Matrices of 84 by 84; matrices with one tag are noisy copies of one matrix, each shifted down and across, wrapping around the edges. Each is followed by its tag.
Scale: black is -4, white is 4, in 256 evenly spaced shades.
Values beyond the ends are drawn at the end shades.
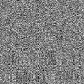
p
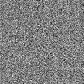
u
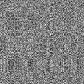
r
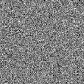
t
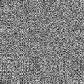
p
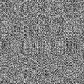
r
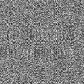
p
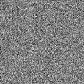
t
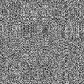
r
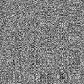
p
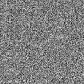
t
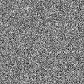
t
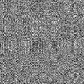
r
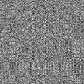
r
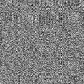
p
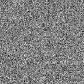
t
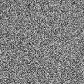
u
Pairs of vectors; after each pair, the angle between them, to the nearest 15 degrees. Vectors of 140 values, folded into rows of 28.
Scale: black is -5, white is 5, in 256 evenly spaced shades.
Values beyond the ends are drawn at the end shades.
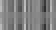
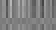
90 degrees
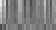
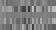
75 degrees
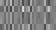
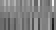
90 degrees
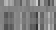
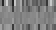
105 degrees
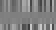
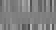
15 degrees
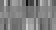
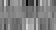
15 degrees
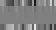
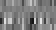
120 degrees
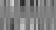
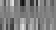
15 degrees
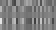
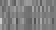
30 degrees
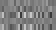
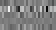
60 degrees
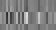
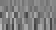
120 degrees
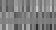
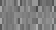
120 degrees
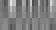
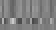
120 degrees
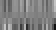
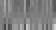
165 degrees
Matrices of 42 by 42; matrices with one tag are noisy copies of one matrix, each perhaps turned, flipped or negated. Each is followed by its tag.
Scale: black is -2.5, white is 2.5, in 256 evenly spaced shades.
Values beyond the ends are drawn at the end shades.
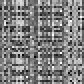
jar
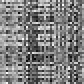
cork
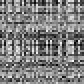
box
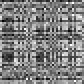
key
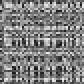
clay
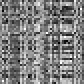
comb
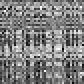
cork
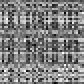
jar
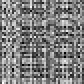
jar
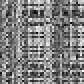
box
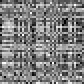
key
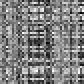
box
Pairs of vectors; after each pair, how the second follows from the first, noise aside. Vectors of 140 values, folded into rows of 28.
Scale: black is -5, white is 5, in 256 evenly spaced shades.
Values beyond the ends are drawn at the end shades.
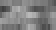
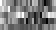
wrapped around, negated, scaled up.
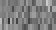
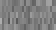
shrunk.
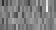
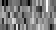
scaled up.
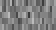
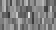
negated.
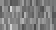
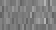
reversed, shrunk.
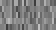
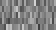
negated.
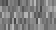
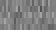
reversed, shrunk.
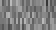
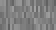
reversed, shrunk.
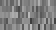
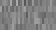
reversed, negated, shrunk.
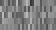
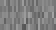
reversed, shrunk.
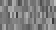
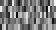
scaled up.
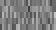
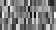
scaled up.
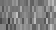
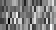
scaled up.
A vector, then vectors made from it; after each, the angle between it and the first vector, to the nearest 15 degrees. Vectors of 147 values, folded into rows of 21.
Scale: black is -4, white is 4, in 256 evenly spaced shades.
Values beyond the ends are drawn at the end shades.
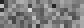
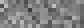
150 degrees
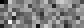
45 degrees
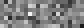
90 degrees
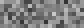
90 degrees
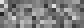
135 degrees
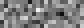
90 degrees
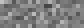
105 degrees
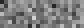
30 degrees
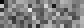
15 degrees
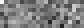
120 degrees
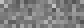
120 degrees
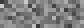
45 degrees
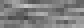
75 degrees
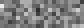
75 degrees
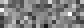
105 degrees
